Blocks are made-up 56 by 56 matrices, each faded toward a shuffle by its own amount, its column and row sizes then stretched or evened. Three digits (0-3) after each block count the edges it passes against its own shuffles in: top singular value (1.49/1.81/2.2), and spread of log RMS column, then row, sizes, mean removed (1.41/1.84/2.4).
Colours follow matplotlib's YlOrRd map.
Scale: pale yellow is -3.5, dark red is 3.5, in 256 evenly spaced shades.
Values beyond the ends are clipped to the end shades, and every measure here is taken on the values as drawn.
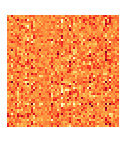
1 3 1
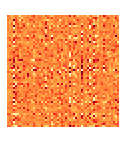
2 3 2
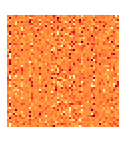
1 3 0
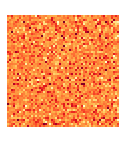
1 0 2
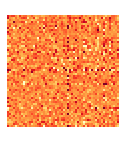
1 2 2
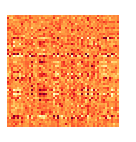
3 2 3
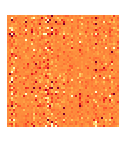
0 3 1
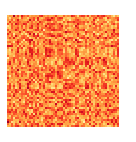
3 1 0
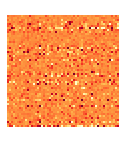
0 1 3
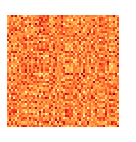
3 1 0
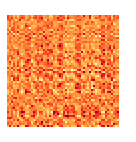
3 1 2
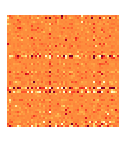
3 1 3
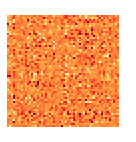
1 2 1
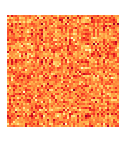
2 0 2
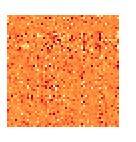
0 2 2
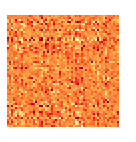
2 2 2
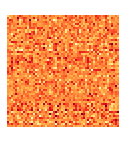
2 1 2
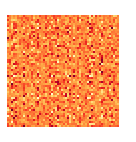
1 3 1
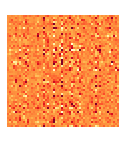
1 3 2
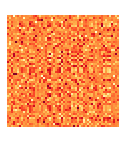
3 1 0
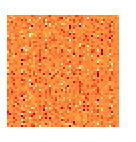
0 3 0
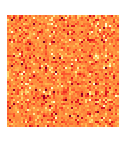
1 1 1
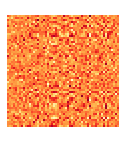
3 2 1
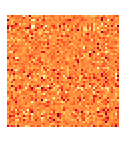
0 2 2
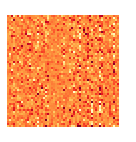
0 3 0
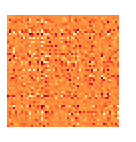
2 2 3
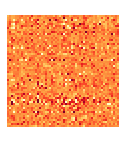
1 1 3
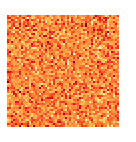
1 0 0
